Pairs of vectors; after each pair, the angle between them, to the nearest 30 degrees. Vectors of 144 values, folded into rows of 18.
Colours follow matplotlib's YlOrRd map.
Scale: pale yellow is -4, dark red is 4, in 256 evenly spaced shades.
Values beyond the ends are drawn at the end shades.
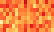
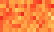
90 degrees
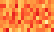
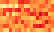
120 degrees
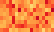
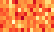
150 degrees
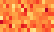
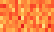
90 degrees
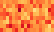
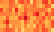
120 degrees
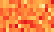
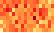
90 degrees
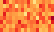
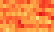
60 degrees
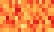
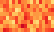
150 degrees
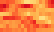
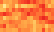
150 degrees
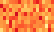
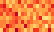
60 degrees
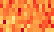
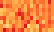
60 degrees
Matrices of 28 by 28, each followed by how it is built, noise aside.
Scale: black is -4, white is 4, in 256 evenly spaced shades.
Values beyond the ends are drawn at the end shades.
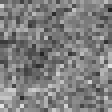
smooth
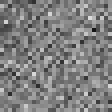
Hankel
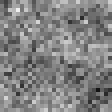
smooth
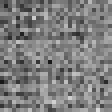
blocks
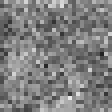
smooth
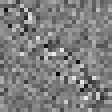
banded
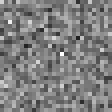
noise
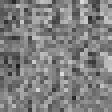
blocks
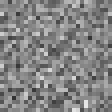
repeating rows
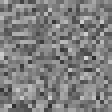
blocks
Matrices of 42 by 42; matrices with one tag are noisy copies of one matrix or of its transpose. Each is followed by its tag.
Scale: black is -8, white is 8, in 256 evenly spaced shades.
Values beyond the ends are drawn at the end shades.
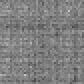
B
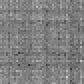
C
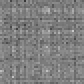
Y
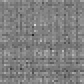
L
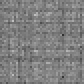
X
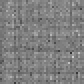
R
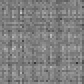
X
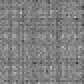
X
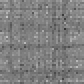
C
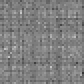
X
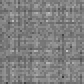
X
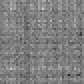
B
